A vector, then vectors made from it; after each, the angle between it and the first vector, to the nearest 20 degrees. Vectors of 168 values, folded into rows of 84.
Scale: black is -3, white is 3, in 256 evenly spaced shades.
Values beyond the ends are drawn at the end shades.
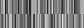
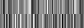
140 degrees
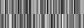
20 degrees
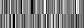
100 degrees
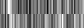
40 degrees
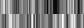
60 degrees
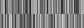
20 degrees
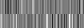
80 degrees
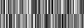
160 degrees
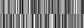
140 degrees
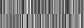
120 degrees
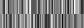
160 degrees
